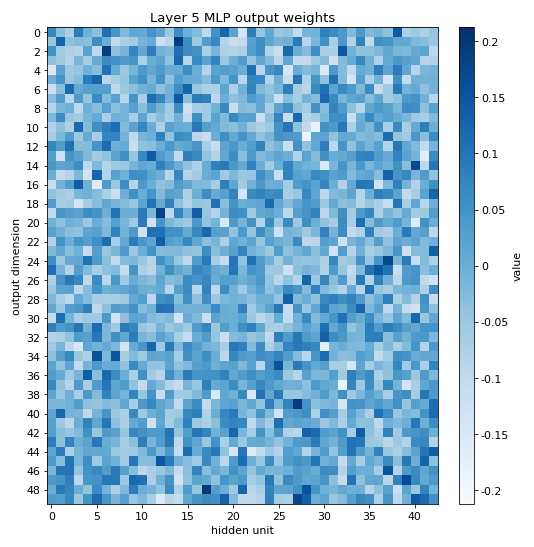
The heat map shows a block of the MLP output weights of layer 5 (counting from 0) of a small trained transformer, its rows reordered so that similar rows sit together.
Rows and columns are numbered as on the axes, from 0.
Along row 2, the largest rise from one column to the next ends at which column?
6
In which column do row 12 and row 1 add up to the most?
14
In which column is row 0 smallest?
21
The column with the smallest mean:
8
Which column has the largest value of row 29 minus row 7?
25
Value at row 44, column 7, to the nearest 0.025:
-0.05
